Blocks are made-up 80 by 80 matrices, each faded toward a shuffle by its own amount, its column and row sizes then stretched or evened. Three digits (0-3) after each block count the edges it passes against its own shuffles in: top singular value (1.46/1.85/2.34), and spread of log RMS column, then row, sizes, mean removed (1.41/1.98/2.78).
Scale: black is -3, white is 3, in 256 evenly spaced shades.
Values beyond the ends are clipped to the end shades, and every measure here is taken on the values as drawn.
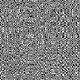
3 2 1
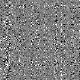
1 3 2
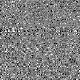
2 1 2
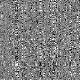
2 3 1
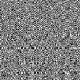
3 1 2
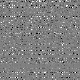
1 1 3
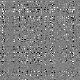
2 3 3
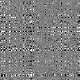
3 3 3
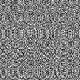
3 0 1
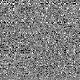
2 1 2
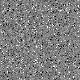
0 1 1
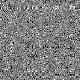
2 1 1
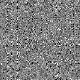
2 2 1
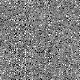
2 2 1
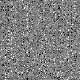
1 2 0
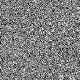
2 1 0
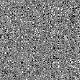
1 2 1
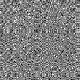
3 0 0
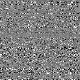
1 1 3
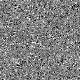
0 0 1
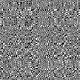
3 2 2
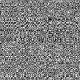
3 0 2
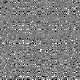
3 1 3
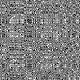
3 0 1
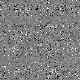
0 2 2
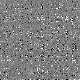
0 2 2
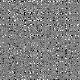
0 3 3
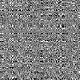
3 2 3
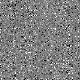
1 2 2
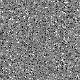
1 1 0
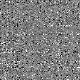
0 2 2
